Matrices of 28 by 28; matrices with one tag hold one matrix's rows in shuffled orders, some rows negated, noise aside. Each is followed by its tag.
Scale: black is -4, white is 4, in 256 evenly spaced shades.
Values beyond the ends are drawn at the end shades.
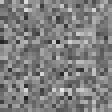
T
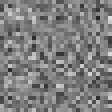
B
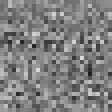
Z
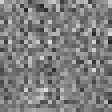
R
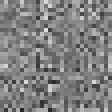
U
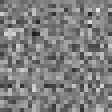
Z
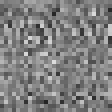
R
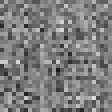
T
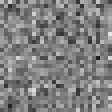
B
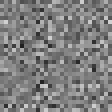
U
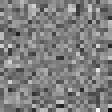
B
